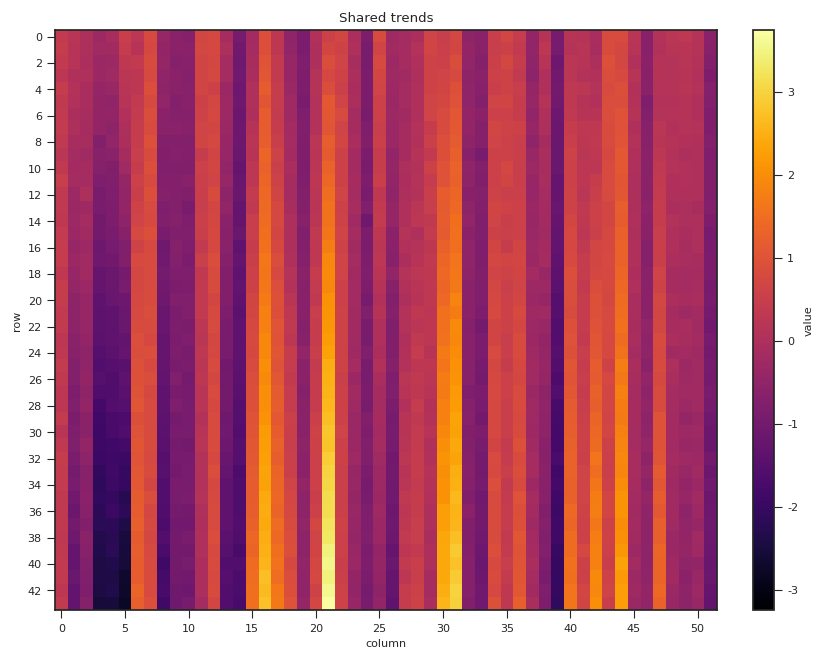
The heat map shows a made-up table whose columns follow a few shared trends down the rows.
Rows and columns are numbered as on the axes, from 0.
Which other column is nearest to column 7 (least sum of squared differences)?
12
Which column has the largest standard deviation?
5
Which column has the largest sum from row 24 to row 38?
21
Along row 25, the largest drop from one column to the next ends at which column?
32
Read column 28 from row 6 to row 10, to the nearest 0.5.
0 0 0 0 0
